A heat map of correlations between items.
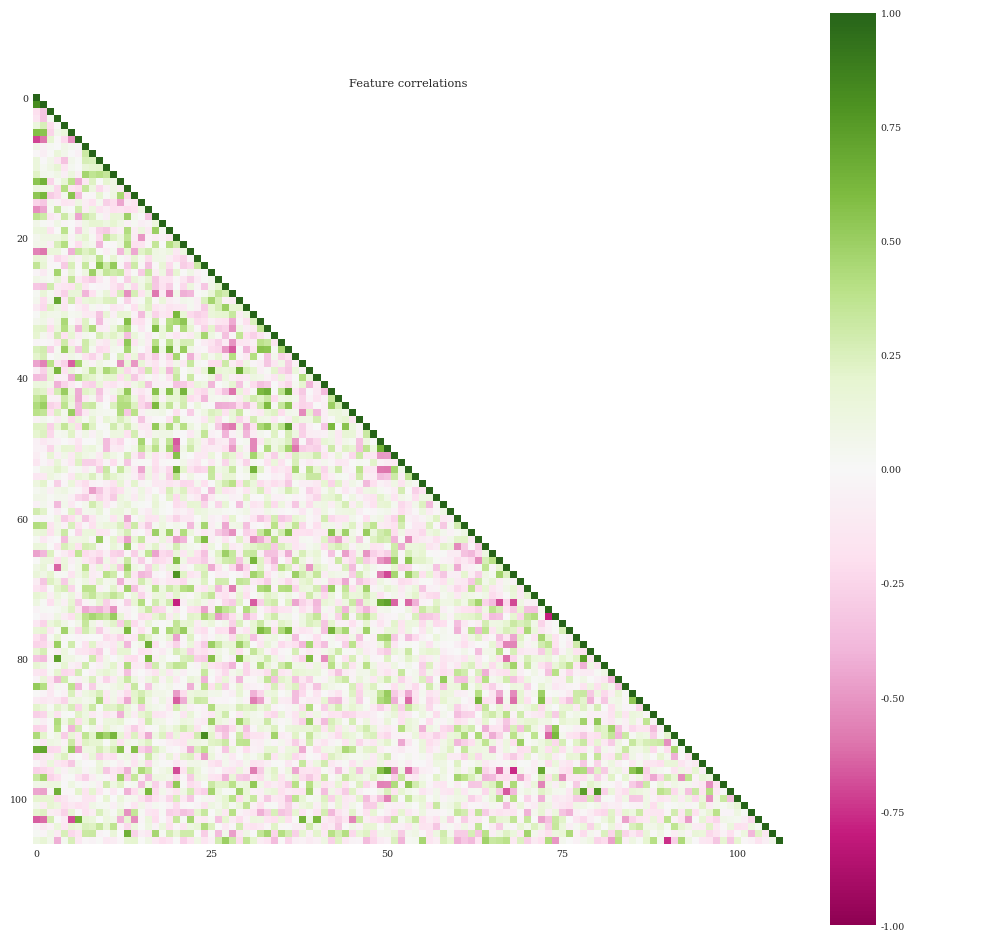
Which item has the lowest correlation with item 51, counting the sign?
72
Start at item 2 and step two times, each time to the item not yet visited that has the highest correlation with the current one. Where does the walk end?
103
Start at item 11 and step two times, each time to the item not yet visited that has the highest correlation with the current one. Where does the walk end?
24
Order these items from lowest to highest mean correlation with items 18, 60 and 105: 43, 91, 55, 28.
28, 55, 43, 91
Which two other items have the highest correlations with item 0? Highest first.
1, 93
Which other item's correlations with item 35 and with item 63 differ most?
13
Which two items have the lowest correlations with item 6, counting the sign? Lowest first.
0, 1
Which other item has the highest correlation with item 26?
73
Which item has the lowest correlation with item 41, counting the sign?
80
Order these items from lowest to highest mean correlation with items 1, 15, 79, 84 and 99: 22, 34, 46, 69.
22, 46, 69, 34
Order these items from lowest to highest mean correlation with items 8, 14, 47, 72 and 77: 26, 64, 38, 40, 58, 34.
38, 40, 26, 64, 58, 34
